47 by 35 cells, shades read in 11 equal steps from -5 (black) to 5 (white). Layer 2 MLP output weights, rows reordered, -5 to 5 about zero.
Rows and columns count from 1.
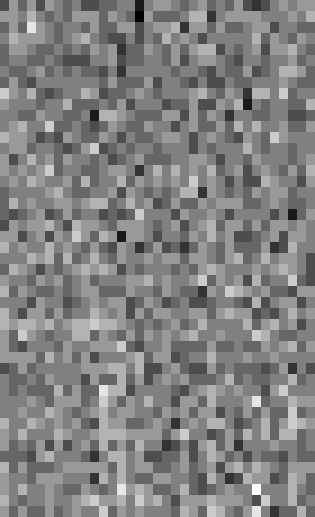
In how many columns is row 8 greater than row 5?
7
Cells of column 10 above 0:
19
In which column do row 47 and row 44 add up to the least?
31
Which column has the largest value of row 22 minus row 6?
9
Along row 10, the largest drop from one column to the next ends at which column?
28
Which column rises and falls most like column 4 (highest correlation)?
22
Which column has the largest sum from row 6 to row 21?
32
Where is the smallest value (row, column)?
2, 16
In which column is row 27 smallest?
23
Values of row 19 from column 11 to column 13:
2 2 -1
